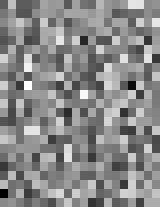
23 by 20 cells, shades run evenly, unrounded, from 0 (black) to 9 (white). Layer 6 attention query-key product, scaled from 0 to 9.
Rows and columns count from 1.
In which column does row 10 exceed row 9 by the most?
4
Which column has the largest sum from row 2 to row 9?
6
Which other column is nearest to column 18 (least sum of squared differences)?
15
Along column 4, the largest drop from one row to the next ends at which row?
9
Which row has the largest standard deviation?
10
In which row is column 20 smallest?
7
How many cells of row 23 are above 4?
12
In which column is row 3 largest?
20
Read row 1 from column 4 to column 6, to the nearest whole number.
3 4 6
